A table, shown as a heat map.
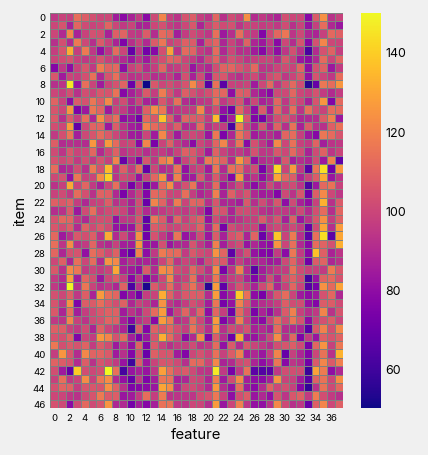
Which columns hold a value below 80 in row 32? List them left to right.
10, 12, 20, 22, 33, 34
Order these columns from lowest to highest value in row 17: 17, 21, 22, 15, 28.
28, 17, 22, 21, 15
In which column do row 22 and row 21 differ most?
29
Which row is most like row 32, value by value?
8
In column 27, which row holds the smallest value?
42
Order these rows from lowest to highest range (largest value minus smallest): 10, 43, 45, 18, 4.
45, 10, 43, 4, 18
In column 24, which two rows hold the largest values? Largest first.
12, 33
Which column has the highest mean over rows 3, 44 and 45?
14
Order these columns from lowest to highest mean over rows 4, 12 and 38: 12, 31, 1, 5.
12, 5, 1, 31
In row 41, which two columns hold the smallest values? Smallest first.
10, 33
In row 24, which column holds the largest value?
35
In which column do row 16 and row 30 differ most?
26
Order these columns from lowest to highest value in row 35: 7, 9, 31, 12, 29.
9, 29, 12, 7, 31
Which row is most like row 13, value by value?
11
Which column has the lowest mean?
33
